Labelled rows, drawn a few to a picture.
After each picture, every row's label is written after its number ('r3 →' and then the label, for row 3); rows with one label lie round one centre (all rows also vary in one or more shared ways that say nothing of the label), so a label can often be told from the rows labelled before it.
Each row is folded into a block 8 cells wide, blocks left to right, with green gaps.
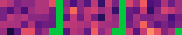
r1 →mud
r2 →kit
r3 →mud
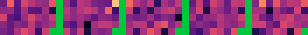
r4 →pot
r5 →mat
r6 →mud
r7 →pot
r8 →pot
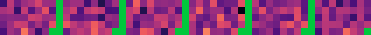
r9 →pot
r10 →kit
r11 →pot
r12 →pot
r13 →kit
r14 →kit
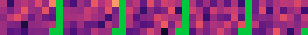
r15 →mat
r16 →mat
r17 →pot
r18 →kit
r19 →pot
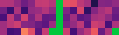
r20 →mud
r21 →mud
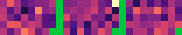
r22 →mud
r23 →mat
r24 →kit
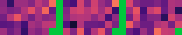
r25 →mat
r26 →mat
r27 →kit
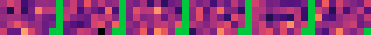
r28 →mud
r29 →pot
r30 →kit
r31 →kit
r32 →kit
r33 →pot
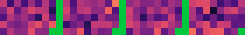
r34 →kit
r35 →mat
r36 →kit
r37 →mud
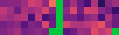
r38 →mat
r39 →kit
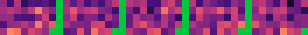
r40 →kit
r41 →kit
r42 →mud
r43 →kit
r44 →kit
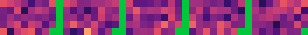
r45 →mud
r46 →mud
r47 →kit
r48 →kit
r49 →mat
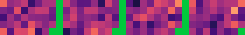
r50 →mud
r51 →kit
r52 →mat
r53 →mat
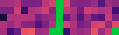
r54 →mud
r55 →kit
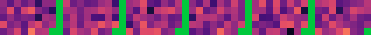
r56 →kit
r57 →kit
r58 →mud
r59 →kit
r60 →pot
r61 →mud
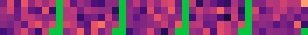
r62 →pot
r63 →kit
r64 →pot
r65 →kit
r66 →mat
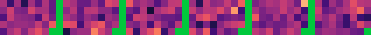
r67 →kit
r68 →kit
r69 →mud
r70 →mat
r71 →mat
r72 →mat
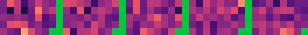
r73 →mud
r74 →mud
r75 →pot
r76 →mat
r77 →kit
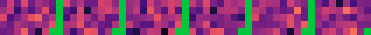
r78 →pot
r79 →mud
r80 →pot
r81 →mud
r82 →pot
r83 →kit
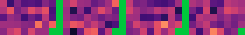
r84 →kit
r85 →mud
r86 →kit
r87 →mud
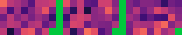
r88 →mud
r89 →mud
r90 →kit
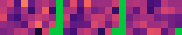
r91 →pot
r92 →pot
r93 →mud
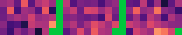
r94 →pot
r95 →kit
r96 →kit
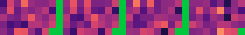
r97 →pot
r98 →pot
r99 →pot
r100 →kit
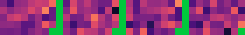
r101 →mat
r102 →pot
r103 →mat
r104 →pot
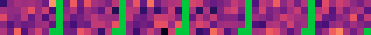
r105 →mat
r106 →pot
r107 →pot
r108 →mud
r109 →pot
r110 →pot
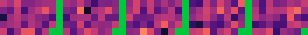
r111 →mud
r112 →mud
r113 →pot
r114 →mat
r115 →mat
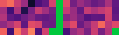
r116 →mud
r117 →kit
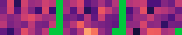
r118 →pot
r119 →mud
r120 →mud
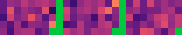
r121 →pot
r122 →mat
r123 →pot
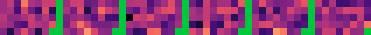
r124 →pot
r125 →mud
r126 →mud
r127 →mat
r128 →mud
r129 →kit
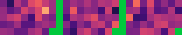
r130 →mat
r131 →pot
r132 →pot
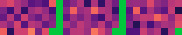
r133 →mud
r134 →kit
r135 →pot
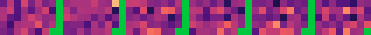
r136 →pot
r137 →mat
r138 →mud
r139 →kit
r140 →kit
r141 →kit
